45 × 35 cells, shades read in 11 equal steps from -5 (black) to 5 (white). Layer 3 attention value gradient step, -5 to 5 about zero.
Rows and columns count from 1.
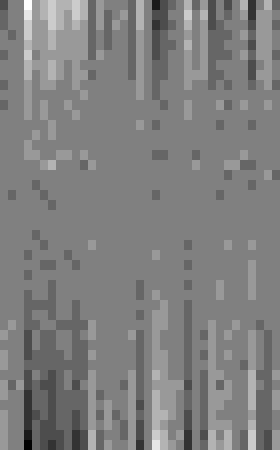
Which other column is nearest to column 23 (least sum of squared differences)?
3
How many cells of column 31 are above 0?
6
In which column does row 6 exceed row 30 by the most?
4
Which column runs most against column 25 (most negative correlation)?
31
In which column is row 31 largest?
21
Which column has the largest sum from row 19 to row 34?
32
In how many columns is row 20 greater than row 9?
5
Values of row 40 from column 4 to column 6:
-3 -1 -1
